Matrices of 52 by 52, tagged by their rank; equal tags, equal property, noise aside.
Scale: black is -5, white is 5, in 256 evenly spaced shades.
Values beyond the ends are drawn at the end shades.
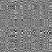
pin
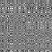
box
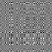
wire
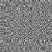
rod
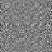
box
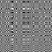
wire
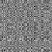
box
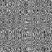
rod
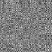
rod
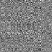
rod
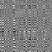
wire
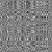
pin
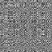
rod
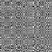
pin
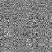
rod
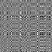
wire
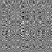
box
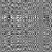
pin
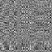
box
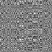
box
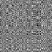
box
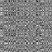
pin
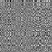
pin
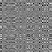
wire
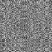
rod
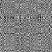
pin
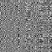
rod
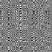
pin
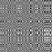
wire
